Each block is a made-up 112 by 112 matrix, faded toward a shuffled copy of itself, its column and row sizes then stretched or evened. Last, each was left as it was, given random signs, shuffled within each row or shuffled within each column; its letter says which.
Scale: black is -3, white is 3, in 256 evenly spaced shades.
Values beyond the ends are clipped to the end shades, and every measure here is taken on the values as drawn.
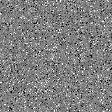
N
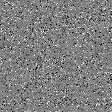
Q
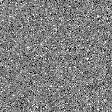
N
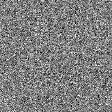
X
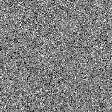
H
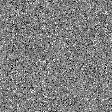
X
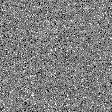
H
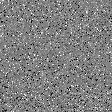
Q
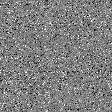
Q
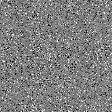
X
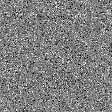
H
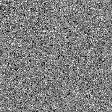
X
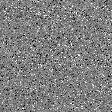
Q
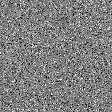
Q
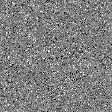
X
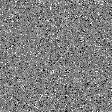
X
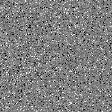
X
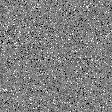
Q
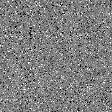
X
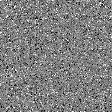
X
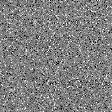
N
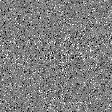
N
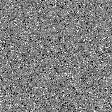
Q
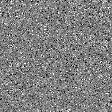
X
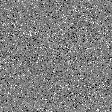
Q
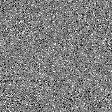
X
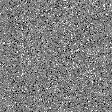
H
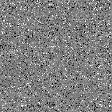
N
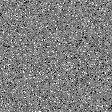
Q
